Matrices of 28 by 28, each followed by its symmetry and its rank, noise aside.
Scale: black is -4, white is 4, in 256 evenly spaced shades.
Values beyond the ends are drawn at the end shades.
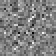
no symmetry, rank five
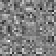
antisymmetric, rank six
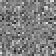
no symmetry, rank seven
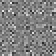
symmetric, rank five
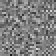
antisymmetric, rank six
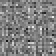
antisymmetric, rank six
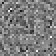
symmetric, rank seven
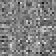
no symmetry, rank five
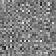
no symmetry, rank six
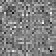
symmetric, rank five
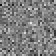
no symmetry, rank six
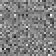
no symmetry, rank seven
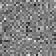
no symmetry, rank six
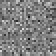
no symmetry, rank five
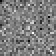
symmetric, rank seven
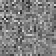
no symmetry, rank seven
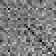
symmetric, rank five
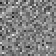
no symmetry, rank seven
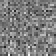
no symmetry, rank six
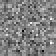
antisymmetric, rank six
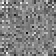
symmetric, rank five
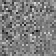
no symmetry, rank seven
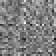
no symmetry, rank five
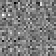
no symmetry, rank seven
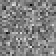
no symmetry, rank five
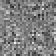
antisymmetric, rank six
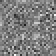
symmetric, rank seven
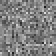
no symmetry, rank seven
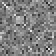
symmetric, rank six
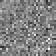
symmetric, rank seven
